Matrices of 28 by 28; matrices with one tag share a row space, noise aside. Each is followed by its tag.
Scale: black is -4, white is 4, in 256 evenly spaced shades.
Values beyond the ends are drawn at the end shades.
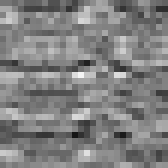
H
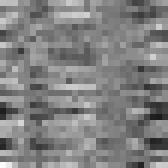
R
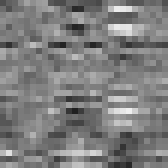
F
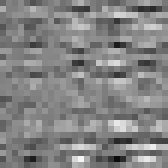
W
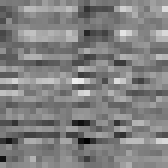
H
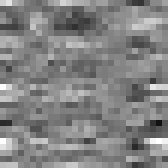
R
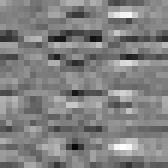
F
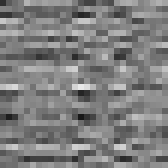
H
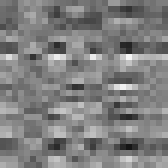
F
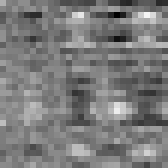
W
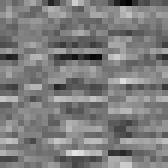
F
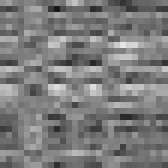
F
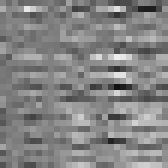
W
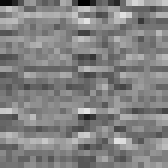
H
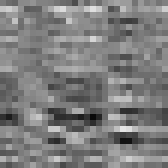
F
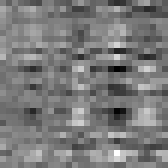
W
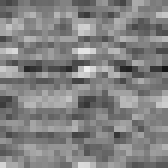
H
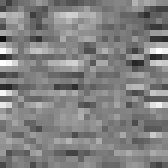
R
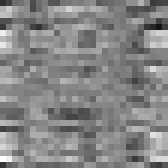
R
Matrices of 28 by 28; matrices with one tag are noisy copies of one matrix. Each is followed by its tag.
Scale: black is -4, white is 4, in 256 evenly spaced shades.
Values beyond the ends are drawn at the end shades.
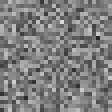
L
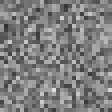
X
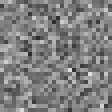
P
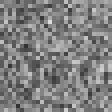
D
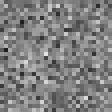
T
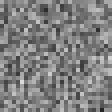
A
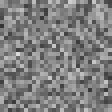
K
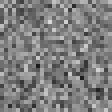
D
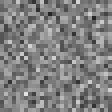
X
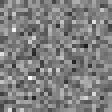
L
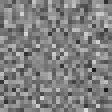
K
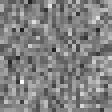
A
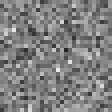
L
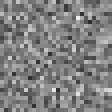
X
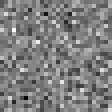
L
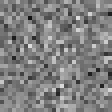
X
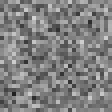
P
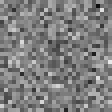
T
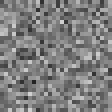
L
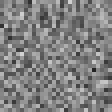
K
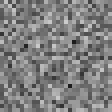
D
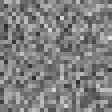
X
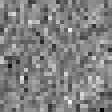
A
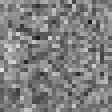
P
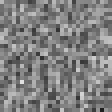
A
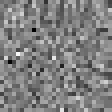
K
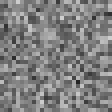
X
